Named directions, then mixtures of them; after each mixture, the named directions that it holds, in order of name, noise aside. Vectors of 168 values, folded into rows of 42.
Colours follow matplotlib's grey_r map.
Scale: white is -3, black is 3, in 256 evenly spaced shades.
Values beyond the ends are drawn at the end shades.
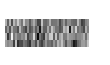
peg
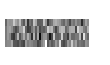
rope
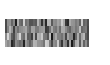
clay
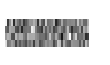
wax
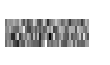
rope.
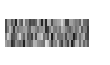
clay.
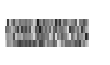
peg, wax.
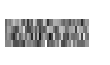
rope.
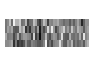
peg, rope.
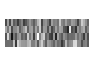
peg.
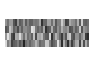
clay, wax.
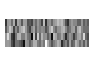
clay, rope.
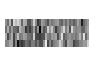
peg, rope.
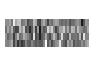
peg, rope.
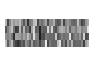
peg, rope, wax.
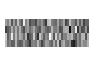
clay, peg, rope.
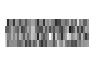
peg, rope, wax.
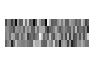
clay, rope, wax.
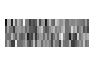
clay, peg, wax.
